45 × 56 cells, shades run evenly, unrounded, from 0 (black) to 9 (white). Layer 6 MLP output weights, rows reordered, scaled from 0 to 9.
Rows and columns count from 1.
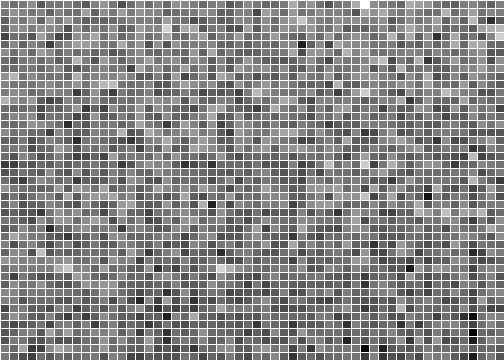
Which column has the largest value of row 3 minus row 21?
34
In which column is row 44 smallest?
41
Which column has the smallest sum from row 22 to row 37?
48
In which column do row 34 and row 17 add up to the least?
46
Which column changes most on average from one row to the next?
53
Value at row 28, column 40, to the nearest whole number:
6
